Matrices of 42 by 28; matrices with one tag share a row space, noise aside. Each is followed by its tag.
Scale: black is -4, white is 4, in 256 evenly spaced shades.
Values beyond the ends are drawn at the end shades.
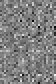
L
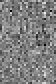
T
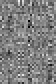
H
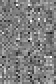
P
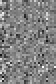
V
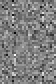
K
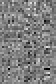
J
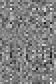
T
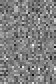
L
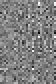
L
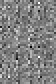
P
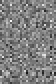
T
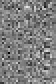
J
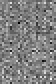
T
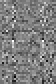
K
